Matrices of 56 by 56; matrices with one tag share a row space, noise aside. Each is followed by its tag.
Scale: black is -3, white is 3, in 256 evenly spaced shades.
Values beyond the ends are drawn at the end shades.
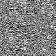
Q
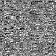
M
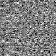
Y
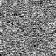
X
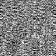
X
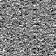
X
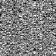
X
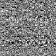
Y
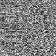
Y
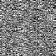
X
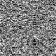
X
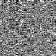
Q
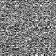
Y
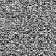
Y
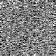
X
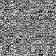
M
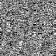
X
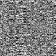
Q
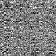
M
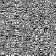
Y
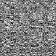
M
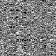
Q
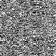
X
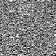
Q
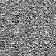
Y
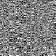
Q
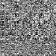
Y
